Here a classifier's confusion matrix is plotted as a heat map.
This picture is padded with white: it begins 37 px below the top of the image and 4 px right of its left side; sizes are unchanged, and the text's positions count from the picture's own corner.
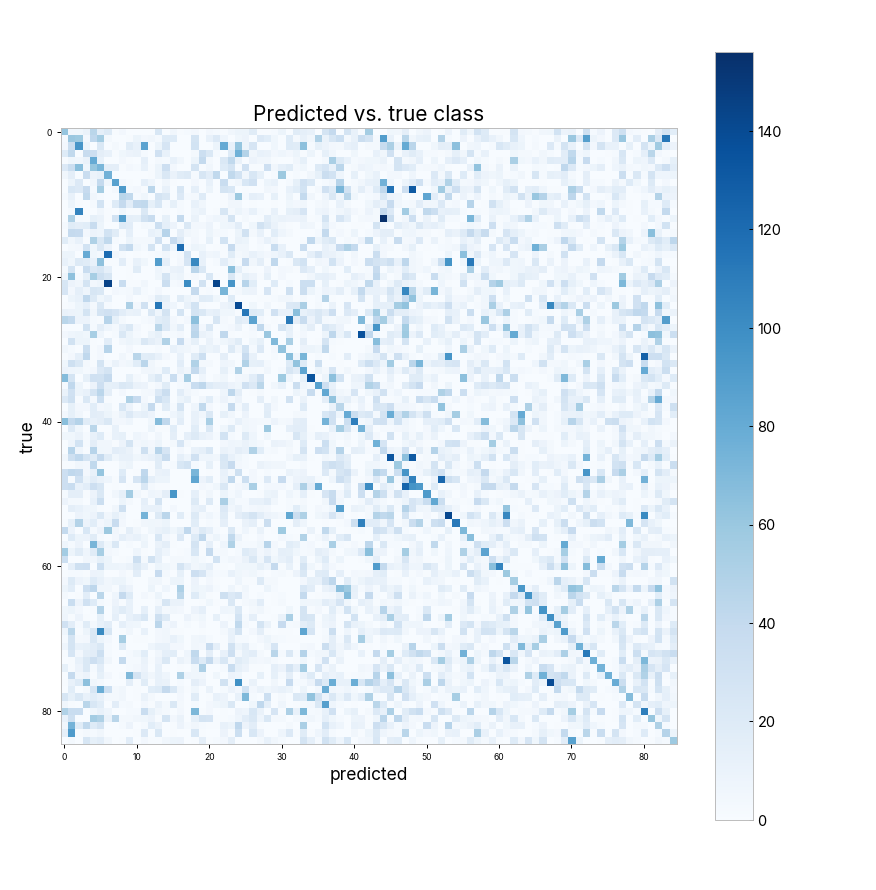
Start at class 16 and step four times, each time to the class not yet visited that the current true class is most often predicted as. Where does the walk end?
83
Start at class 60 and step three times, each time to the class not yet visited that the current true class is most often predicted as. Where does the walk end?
74
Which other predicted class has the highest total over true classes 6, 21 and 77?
23
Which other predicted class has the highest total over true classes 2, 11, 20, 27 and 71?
47
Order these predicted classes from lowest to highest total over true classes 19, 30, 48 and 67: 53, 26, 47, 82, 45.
26, 82, 47, 53, 45
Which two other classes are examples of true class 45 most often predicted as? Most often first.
48, 72
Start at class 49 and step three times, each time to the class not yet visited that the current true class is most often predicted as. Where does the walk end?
55
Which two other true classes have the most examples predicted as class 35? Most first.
49, 1
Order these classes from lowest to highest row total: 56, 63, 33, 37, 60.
56, 33, 37, 63, 60
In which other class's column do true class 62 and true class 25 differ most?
32
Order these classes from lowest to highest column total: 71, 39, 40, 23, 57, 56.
40, 71, 57, 39, 56, 23
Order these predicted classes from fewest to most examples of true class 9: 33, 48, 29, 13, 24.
48, 29, 13, 33, 24
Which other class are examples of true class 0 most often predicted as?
42
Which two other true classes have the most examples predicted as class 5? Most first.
69, 77
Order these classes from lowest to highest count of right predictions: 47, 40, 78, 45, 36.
78, 36, 47, 40, 45
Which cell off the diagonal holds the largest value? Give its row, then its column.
12, 44
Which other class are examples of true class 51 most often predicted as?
22
